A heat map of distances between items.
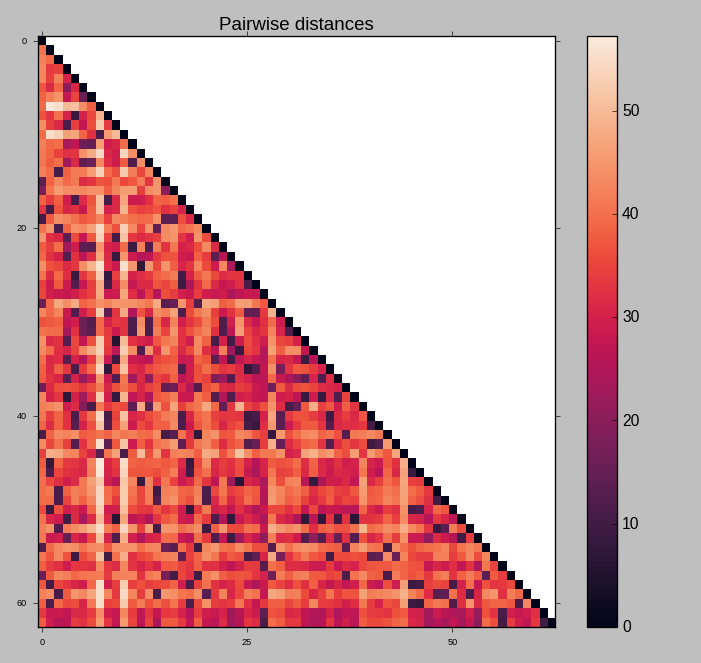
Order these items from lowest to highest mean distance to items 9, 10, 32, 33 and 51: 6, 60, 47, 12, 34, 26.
34, 47, 12, 26, 6, 60
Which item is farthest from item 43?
7
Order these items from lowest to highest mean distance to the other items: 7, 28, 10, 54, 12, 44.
12, 54, 28, 44, 10, 7
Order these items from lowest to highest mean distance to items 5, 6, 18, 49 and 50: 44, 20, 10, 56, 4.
56, 4, 20, 44, 10
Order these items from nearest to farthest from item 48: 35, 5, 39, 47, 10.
47, 35, 5, 39, 10
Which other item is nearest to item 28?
42
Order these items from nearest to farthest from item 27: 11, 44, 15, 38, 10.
38, 11, 15, 44, 10
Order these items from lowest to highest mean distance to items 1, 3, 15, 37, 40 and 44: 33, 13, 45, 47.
45, 13, 47, 33
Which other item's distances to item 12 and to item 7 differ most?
24
